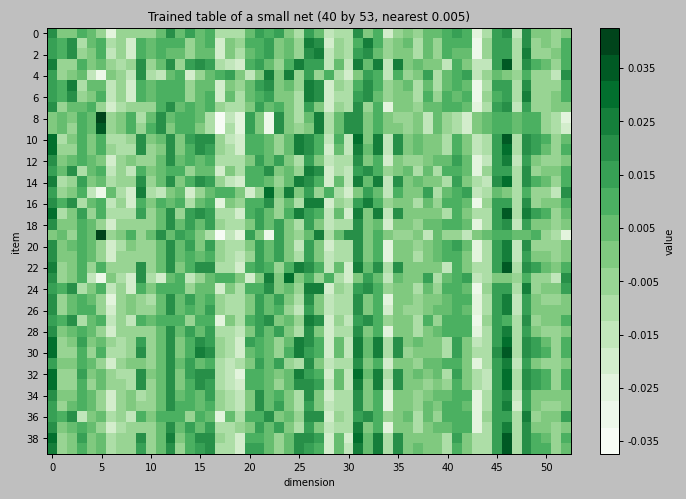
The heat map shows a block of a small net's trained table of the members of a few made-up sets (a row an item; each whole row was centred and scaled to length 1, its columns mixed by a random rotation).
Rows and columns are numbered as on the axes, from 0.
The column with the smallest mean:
43
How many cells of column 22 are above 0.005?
14
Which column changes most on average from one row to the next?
5
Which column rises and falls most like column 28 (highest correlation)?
24
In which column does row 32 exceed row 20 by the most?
25
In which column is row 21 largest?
46
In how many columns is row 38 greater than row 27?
22
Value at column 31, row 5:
0.01
